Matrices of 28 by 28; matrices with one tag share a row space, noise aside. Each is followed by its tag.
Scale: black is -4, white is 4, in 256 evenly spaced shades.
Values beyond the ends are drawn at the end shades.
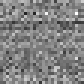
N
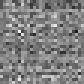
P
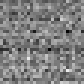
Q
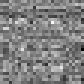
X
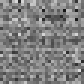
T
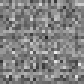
N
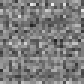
T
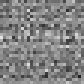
Q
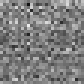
Q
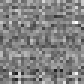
T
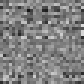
X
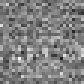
X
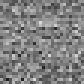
P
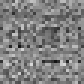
P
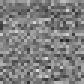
Q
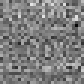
T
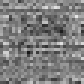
X
